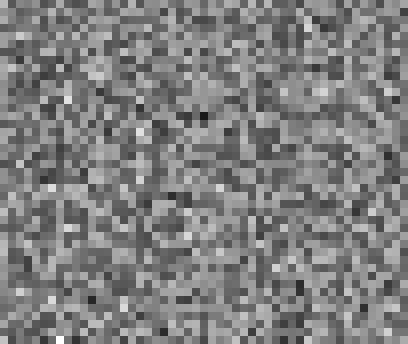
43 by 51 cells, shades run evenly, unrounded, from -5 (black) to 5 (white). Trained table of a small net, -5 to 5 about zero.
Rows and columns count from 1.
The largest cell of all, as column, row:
8, 43
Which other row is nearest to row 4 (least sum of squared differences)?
21
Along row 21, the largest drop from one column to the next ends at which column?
4
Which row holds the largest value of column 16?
39
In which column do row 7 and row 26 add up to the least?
24
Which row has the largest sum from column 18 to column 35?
6
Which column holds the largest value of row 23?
18
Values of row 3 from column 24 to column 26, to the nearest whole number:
1 -2 -2
